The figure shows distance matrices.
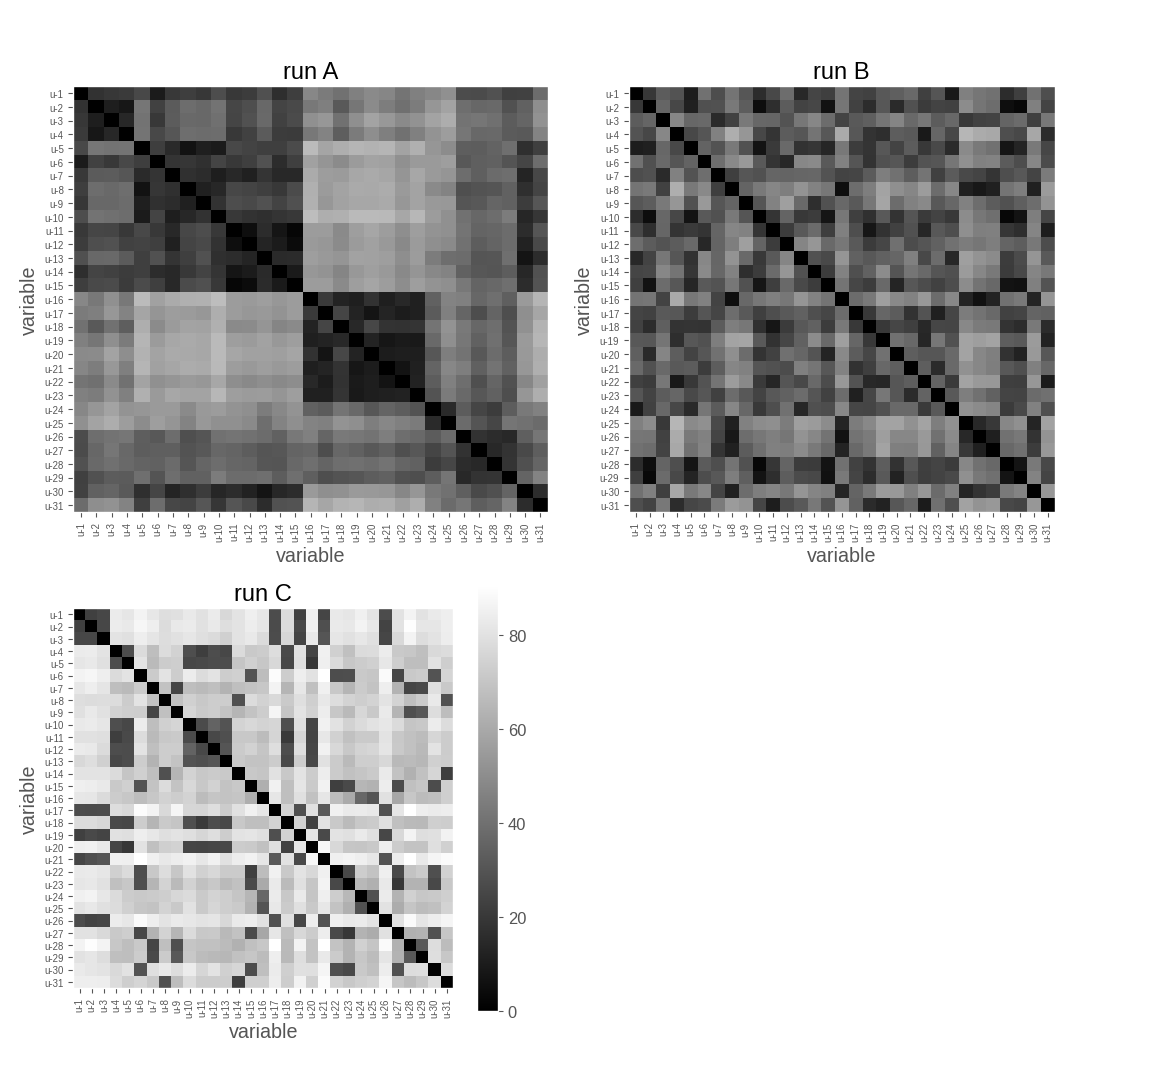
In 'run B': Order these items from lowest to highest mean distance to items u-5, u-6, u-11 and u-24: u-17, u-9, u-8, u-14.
u-17, u-14, u-9, u-8
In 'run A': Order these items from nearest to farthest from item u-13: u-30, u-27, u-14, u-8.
u-30, u-14, u-8, u-27
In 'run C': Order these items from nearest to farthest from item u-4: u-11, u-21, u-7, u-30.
u-11, u-7, u-30, u-21
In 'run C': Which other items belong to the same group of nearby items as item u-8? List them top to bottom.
u-14, u-31
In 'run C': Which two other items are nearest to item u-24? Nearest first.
u-25, u-16
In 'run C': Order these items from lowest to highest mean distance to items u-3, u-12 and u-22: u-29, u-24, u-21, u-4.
u-4, u-21, u-29, u-24
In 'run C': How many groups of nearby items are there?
6
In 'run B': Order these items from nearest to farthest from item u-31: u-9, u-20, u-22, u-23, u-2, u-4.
u-22, u-4, u-2, u-20, u-23, u-9
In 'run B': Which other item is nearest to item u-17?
u-23
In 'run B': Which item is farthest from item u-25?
u-4
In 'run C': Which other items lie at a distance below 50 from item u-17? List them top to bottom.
u-1, u-2, u-3, u-19, u-21, u-26
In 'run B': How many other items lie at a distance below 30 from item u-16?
7
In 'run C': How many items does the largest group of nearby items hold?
8
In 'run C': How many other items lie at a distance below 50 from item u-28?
3
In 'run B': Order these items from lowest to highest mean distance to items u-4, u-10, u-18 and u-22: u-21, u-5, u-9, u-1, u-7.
u-5, u-1, u-21, u-7, u-9
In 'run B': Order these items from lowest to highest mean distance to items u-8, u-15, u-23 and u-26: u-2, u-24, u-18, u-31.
u-2, u-18, u-24, u-31
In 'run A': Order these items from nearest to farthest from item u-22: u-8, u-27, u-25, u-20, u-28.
u-20, u-27, u-28, u-25, u-8
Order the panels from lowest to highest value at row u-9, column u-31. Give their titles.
run A, run B, run C
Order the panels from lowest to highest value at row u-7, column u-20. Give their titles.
run B, run A, run C
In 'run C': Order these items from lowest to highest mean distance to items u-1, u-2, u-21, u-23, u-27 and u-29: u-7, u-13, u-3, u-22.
u-3, u-22, u-7, u-13
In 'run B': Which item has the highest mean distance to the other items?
u-25
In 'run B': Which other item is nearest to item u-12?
u-6
